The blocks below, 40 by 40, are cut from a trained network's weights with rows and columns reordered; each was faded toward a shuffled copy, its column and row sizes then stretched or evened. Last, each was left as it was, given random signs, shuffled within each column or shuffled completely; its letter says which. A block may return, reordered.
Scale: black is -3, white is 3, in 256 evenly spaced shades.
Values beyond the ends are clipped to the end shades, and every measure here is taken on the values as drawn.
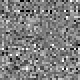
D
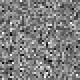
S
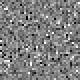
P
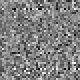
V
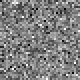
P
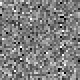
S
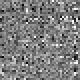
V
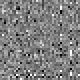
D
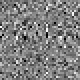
D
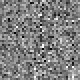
S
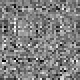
D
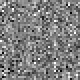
S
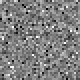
P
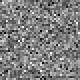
P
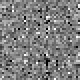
V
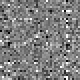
D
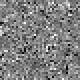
S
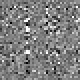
D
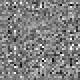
V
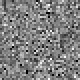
S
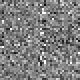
D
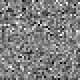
P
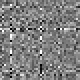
D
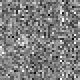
S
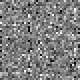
S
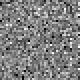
S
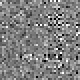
D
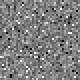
P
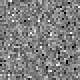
P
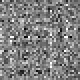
D
